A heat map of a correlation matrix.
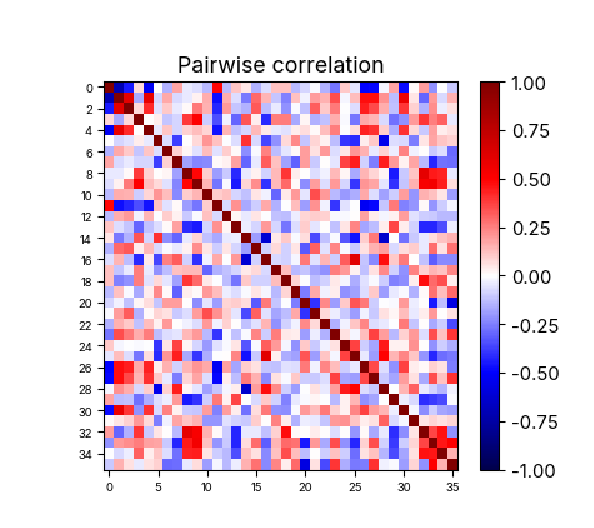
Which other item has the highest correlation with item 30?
1
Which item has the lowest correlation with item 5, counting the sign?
28
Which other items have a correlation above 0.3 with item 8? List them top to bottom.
3, 9, 18, 32, 33, 34
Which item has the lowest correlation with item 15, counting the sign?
20
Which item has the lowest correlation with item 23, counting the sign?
11
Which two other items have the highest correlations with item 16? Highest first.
25, 28
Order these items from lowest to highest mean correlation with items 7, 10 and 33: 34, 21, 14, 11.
14, 11, 34, 21
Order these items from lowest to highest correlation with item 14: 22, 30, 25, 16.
16, 25, 30, 22
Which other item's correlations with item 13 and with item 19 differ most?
33
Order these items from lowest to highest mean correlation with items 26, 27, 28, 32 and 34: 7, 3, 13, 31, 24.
13, 7, 24, 31, 3
